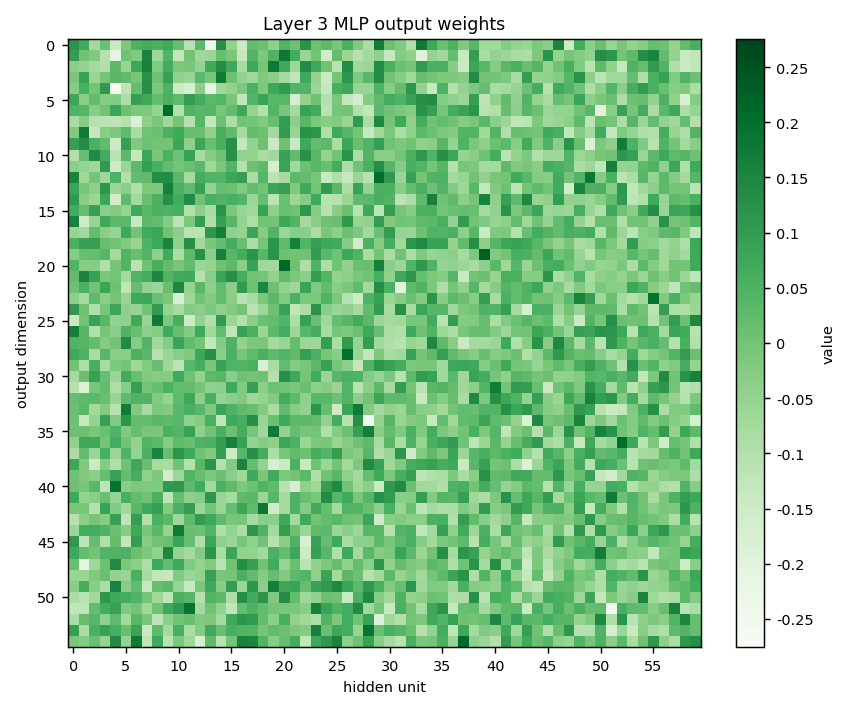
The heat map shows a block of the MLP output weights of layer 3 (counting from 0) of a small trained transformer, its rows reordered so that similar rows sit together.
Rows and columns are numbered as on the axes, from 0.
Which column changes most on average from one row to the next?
29
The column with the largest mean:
20
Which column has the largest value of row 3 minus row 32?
14
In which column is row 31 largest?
40
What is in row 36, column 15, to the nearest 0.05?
0.15
